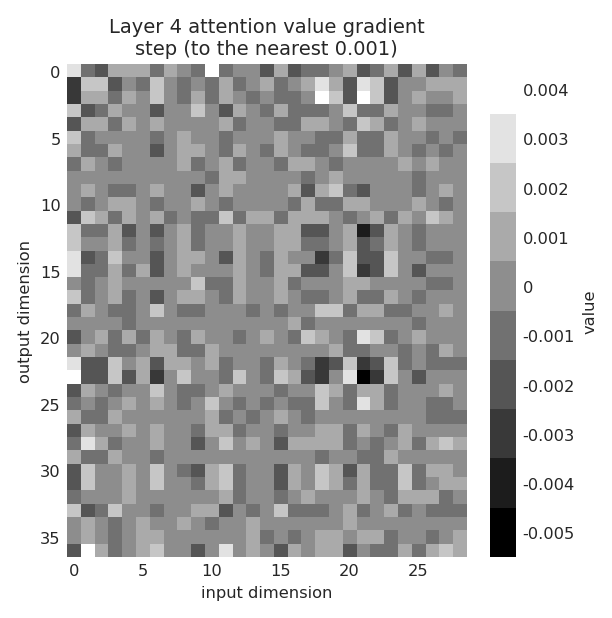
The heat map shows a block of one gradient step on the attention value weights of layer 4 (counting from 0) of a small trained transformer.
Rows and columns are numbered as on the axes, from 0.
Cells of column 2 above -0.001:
25
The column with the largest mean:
19
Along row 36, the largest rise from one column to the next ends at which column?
1
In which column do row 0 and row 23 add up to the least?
21
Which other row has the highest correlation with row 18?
24
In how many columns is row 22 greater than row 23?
8
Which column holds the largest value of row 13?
0
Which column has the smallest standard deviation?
7
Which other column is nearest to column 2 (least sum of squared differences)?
14
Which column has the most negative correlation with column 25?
16
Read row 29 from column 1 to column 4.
-0.001 -0.001 0.001 0
